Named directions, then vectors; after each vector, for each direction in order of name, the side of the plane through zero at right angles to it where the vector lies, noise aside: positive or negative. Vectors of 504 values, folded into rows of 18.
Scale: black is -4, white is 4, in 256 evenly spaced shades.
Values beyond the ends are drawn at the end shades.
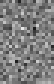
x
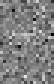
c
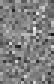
positive, negative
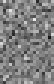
negative, negative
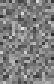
positive, positive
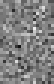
positive, negative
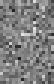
positive, negative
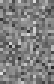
positive, negative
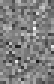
positive, negative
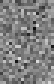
negative, positive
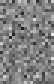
negative, negative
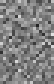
negative, negative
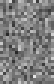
negative, negative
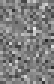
positive, negative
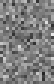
negative, negative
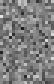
negative, negative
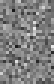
positive, negative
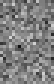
positive, positive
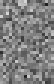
negative, negative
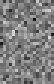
positive, positive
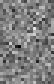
positive, negative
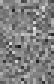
positive, negative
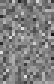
positive, positive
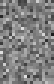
positive, positive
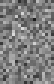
positive, positive
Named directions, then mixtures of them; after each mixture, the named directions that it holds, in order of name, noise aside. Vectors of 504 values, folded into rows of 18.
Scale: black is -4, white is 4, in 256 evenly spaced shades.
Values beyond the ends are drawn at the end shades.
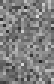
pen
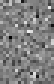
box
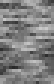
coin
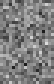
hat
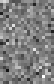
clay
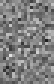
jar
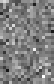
clay.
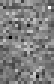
box, coin, pen.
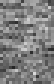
box, coin, hat.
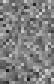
clay, pen.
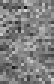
coin, pen.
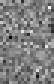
box, clay, pen.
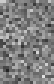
clay, hat, jar.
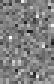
box.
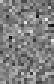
box, clay, pen.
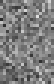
pen.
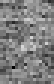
coin, hat.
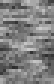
coin.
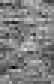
coin, hat.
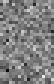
clay, hat, pen.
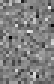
box.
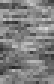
coin.
